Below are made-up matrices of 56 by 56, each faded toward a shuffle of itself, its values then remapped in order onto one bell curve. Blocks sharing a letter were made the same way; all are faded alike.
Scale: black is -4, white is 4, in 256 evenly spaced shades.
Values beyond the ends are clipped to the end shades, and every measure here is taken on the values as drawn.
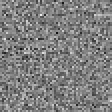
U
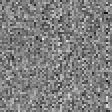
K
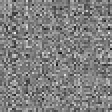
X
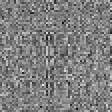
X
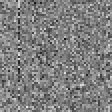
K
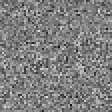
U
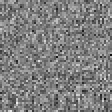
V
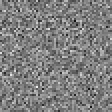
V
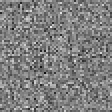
V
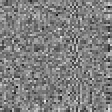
X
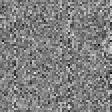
K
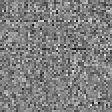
U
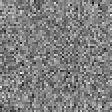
V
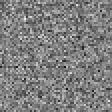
U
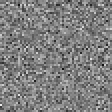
V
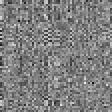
X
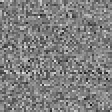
U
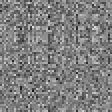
X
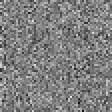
K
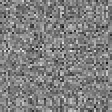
X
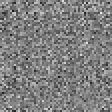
V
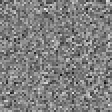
U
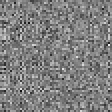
X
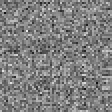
V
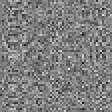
X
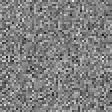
V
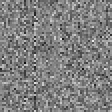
K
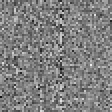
K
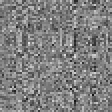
X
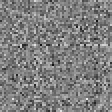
U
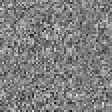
V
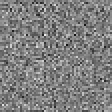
V
